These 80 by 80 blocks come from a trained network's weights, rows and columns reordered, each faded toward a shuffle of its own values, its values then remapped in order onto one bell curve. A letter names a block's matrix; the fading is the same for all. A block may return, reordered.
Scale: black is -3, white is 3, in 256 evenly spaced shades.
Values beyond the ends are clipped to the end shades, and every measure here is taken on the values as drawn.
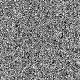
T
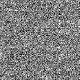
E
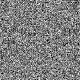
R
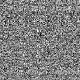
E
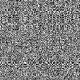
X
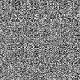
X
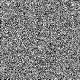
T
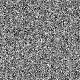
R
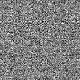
E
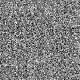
T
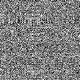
E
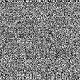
X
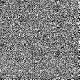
E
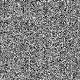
R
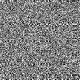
X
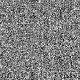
T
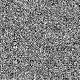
T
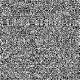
E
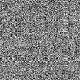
X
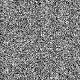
T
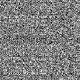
E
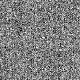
R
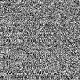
E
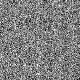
R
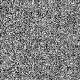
R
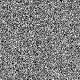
R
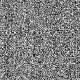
R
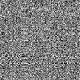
X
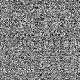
E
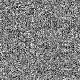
T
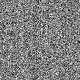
R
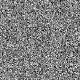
R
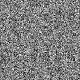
R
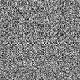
X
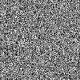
T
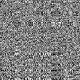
X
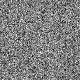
R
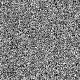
T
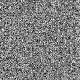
T
